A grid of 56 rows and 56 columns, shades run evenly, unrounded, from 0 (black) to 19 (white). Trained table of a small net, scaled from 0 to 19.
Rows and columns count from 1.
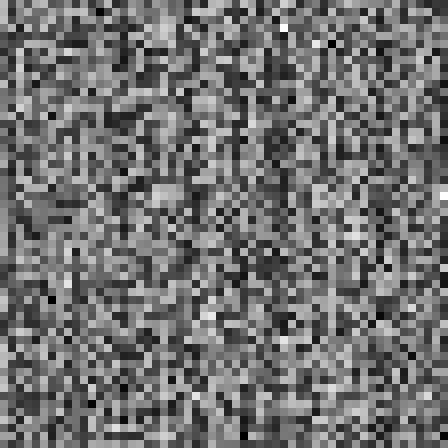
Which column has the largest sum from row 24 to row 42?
42
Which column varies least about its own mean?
27
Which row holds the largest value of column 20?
25
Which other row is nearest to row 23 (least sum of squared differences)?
14
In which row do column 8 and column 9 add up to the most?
36
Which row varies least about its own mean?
56
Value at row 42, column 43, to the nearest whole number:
2
